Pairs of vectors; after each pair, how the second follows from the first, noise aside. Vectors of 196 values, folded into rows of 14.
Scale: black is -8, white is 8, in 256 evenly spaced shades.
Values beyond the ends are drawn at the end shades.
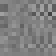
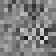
wrapped around, scaled up.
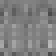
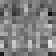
scaled up.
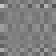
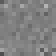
partly zeroed.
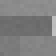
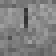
wrapped around, negated.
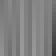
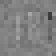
wrapped around, partly zeroed.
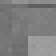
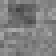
wrapped around, negated.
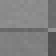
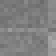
negated, shrunk.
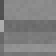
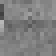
partly zeroed.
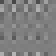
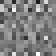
scaled up.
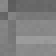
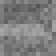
wrapped around, negated.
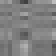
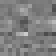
wrapped around, negated.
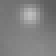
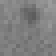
negated, shrunk.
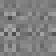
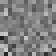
wrapped around, scaled up.
